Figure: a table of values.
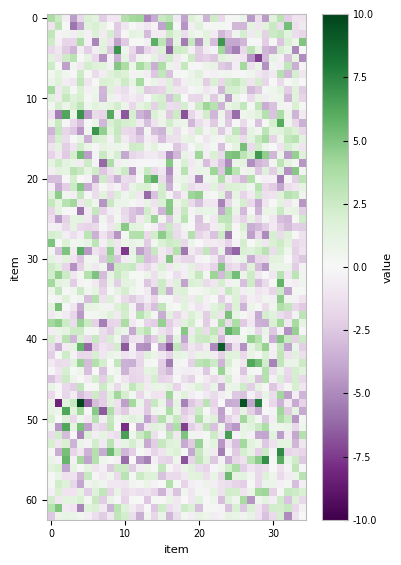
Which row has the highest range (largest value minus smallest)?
48
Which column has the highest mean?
31
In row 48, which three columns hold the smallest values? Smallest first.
1, 5, 18
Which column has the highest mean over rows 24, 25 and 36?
18
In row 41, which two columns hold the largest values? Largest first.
23, 4
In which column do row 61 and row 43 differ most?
4
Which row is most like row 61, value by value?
36
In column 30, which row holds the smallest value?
43
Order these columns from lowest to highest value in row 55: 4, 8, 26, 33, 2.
26, 8, 33, 4, 2
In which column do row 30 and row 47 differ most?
9
